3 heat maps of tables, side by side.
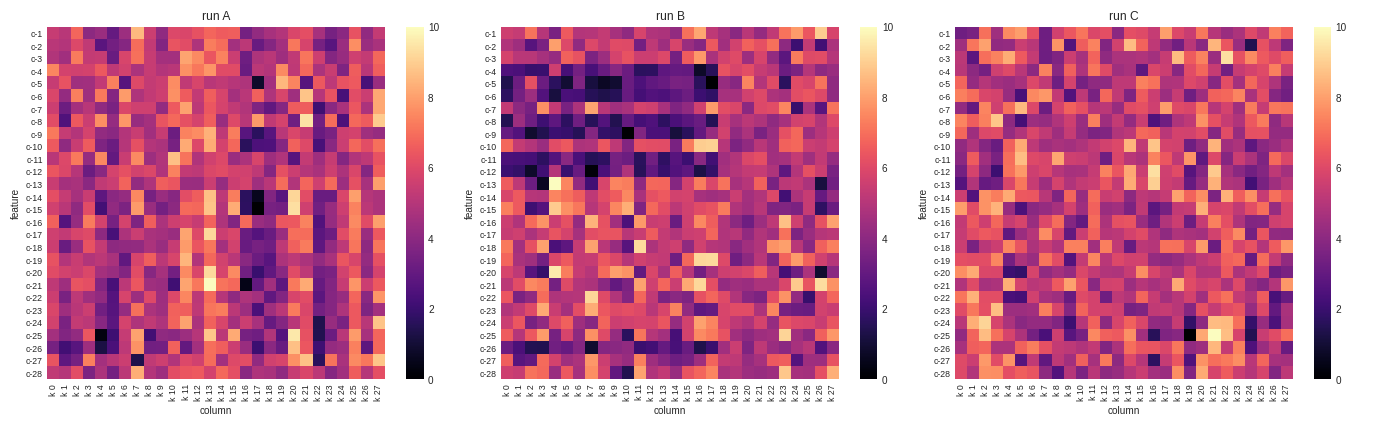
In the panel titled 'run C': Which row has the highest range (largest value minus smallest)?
c-25
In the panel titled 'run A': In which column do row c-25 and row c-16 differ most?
k 4
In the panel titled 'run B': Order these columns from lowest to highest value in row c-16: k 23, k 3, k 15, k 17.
k 15, k 17, k 3, k 23
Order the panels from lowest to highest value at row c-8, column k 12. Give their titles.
run B, run C, run A
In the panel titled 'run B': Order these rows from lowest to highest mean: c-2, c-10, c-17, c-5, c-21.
c-5, c-2, c-17, c-10, c-21
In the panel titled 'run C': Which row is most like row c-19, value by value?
c-17
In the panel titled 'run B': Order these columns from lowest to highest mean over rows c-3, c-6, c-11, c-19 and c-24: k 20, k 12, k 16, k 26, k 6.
k 6, k 12, k 20, k 26, k 16
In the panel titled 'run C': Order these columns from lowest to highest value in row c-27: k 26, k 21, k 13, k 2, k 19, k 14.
k 19, k 13, k 26, k 14, k 21, k 2
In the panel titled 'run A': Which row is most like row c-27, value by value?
c-16
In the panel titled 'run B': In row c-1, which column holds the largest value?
k 26
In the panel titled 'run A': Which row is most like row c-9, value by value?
c-20
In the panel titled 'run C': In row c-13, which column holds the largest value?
k 16
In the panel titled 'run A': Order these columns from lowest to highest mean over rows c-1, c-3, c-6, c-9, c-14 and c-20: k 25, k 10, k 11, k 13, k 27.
k 10, k 27, k 25, k 11, k 13
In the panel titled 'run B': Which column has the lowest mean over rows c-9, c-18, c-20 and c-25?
k 10
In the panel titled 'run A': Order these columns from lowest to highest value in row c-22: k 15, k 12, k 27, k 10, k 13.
k 15, k 12, k 10, k 13, k 27
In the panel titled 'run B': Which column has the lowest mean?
k 14
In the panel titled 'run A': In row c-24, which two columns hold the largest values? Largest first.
k 27, k 11
